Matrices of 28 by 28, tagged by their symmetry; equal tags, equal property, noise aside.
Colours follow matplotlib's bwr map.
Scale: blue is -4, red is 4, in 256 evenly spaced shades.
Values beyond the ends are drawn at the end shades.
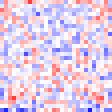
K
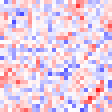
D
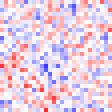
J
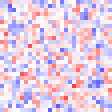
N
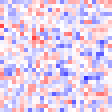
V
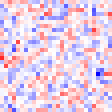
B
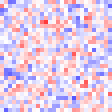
D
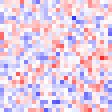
B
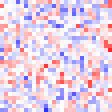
B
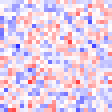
J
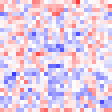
K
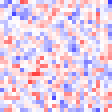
V
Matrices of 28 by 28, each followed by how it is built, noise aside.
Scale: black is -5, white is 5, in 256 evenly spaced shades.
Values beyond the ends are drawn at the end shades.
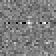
uneven rows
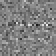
uneven rows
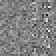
uneven columns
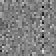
uneven columns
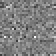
uneven rows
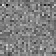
uneven rows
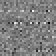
uneven rows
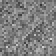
Hankel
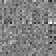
low rank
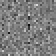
uneven columns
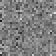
uneven columns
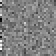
uneven columns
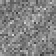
Hankel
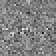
uneven rows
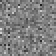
uneven columns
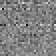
uneven rows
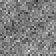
Hankel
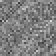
Hankel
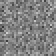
repeating rows
